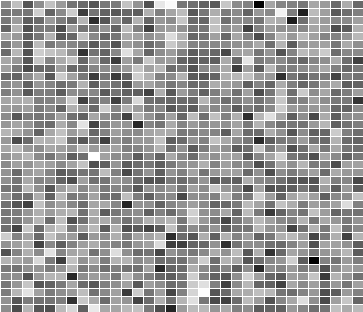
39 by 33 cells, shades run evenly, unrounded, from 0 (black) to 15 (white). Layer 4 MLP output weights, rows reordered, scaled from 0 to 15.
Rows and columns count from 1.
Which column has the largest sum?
6
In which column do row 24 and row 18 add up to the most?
20
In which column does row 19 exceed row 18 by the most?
24
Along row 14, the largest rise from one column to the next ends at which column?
10
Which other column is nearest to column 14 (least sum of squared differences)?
1
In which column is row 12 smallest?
14
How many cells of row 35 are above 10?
7
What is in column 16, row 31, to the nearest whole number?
4
